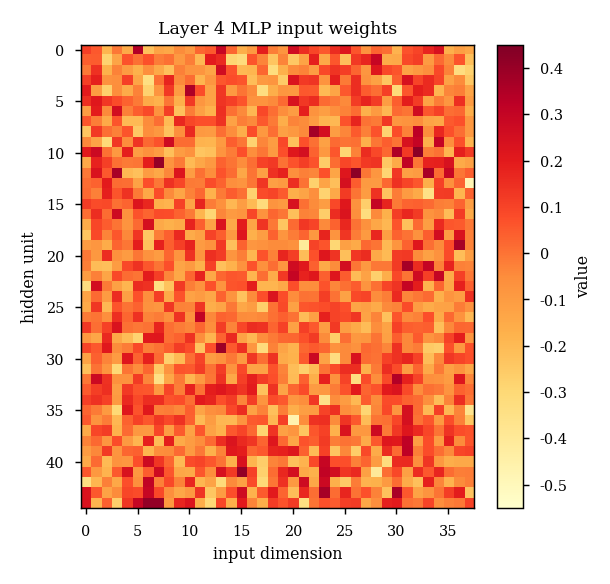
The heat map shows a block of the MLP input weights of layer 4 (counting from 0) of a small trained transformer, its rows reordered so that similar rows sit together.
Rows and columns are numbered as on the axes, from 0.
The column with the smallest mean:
37
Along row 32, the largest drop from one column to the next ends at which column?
26
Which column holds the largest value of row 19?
36
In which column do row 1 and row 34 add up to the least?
23
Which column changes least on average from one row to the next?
18
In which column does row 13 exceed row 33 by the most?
17
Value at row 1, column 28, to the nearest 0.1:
0.3
